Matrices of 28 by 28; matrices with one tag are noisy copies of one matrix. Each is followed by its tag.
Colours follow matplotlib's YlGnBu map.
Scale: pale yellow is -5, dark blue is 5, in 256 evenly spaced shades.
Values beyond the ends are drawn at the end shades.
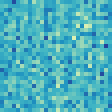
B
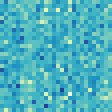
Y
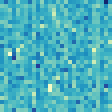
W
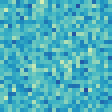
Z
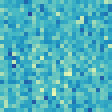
Z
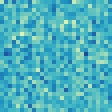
B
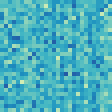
Y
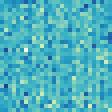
B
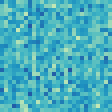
W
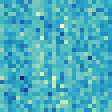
Z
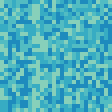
Z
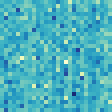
Y
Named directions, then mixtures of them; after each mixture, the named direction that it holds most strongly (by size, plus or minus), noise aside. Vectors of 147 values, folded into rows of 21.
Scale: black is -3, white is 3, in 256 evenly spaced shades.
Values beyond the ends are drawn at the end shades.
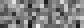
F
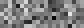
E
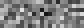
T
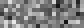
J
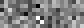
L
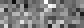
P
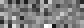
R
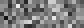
E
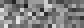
T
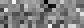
P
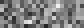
E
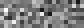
T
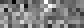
P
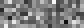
J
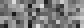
F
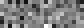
R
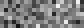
J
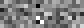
L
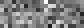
P
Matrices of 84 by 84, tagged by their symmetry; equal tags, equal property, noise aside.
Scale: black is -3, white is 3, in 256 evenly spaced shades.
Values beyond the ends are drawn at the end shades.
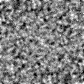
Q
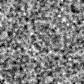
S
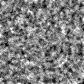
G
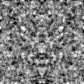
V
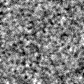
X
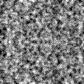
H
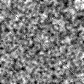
S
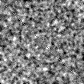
S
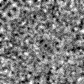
G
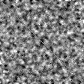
Q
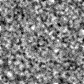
S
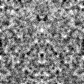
V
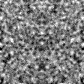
V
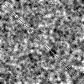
G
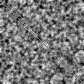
G
